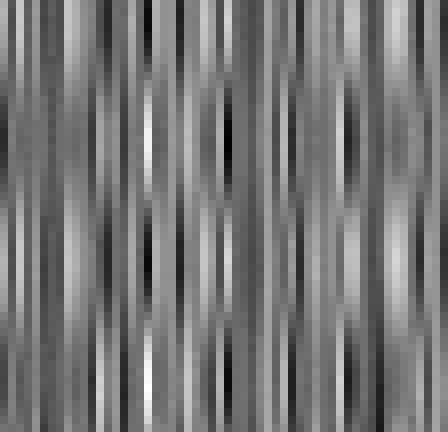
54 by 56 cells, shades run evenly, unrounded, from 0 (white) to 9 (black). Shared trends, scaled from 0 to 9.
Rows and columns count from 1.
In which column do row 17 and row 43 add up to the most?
29
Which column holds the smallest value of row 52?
19
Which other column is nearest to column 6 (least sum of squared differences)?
47
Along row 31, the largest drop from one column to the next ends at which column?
20
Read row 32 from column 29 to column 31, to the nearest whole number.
2 5 6
